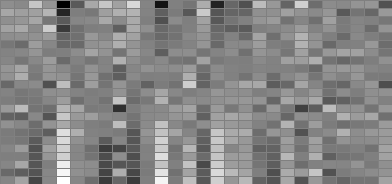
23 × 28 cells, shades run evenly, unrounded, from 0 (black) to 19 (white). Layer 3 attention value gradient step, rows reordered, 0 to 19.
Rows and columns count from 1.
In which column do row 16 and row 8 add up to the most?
9
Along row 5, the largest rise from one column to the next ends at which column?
19
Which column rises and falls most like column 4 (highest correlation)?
1
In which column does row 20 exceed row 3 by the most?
12
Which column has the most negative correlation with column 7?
28
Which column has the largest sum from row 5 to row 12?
22
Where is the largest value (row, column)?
23, 5
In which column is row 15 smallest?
4
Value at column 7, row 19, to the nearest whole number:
8
